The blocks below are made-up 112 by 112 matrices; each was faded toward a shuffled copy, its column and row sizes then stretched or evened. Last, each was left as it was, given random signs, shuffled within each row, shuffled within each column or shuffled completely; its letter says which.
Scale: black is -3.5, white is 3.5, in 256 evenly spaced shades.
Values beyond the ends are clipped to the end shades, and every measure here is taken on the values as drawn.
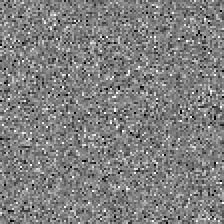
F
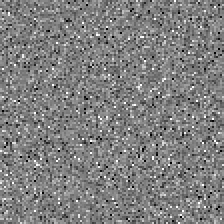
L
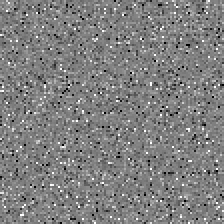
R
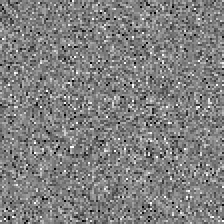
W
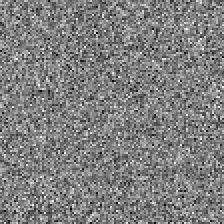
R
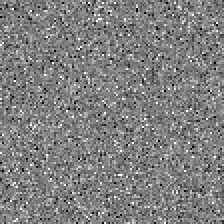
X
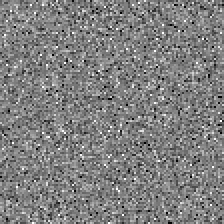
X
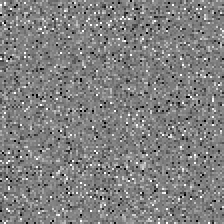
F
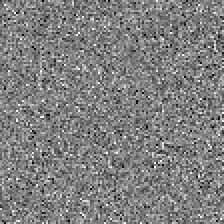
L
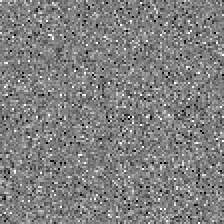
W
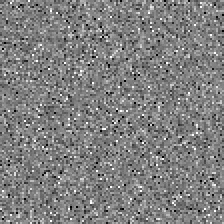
X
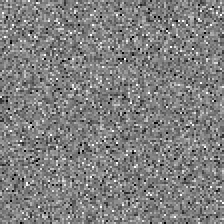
R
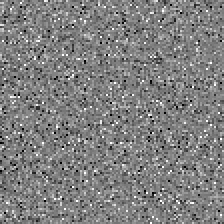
W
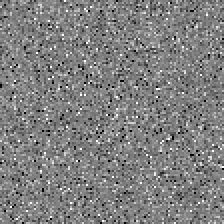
X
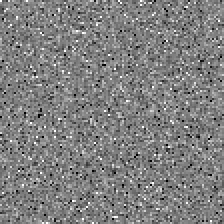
X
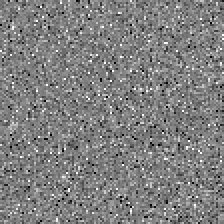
L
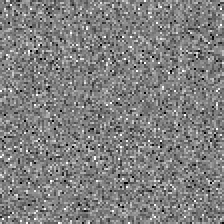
R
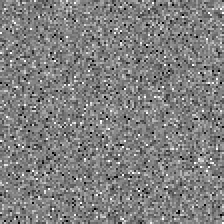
X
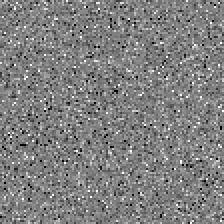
X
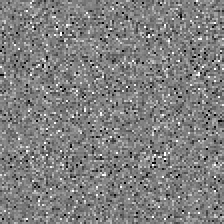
W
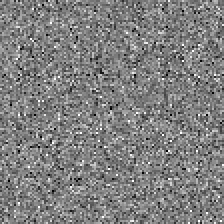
W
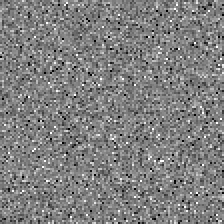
X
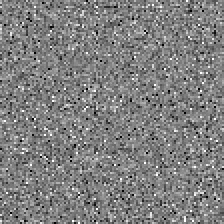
F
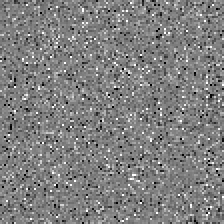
L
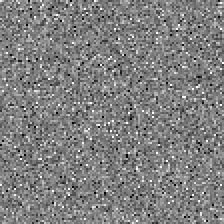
X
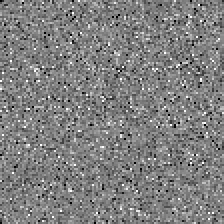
R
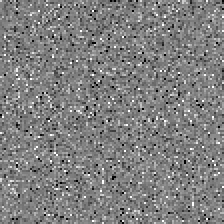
L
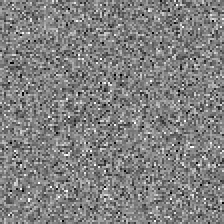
F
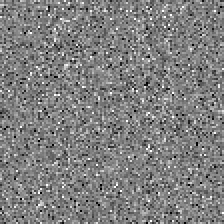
F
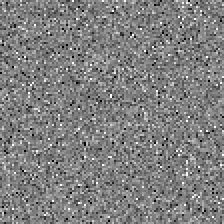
X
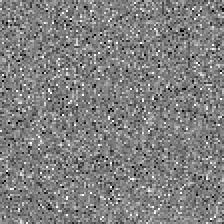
L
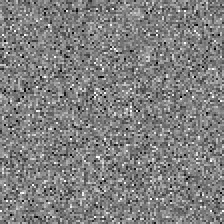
R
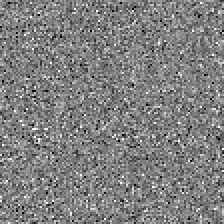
F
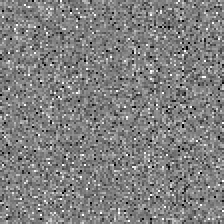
L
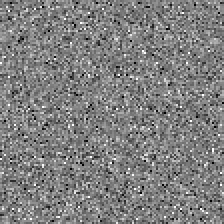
R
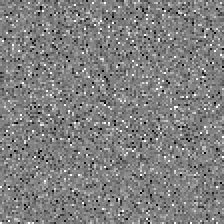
X
